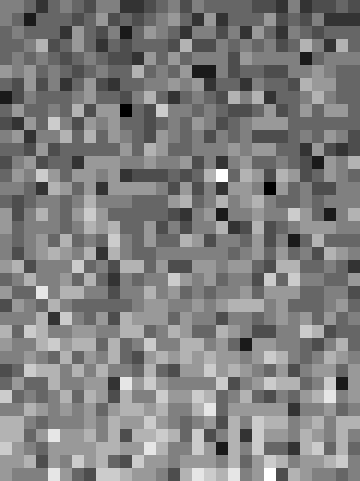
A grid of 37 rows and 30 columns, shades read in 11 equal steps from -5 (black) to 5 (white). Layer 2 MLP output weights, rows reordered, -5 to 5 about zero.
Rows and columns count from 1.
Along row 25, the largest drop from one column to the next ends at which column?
5
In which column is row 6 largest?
12
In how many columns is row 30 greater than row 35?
8
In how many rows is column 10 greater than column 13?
12
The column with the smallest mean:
30
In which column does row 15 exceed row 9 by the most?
11
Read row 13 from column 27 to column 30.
-4 1 0 2
